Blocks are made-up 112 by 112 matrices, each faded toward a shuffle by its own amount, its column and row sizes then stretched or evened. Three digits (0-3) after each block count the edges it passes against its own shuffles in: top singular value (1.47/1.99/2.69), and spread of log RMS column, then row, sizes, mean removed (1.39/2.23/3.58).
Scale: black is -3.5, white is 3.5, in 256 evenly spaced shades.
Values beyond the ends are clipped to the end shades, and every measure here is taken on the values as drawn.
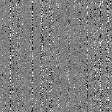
1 3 0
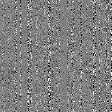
0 3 1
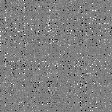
1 2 2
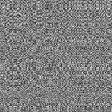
3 0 2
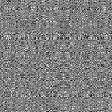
3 0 2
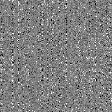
2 2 0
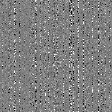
1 3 0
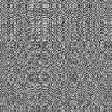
3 2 2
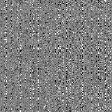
2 3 1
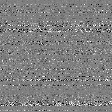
0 0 3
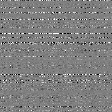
1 1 3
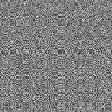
3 0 2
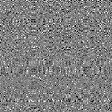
3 1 2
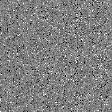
0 2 0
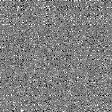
1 1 2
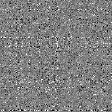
1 2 2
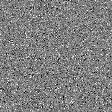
1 0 1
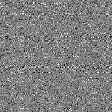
2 0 2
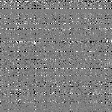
2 2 3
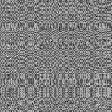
3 2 0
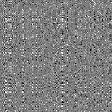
3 2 1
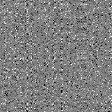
2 2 0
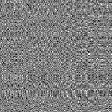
3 1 1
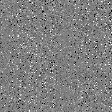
0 2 0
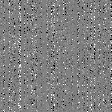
0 3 0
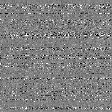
1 1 3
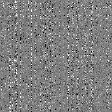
0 3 1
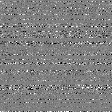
1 0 3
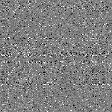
2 1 2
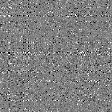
2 1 2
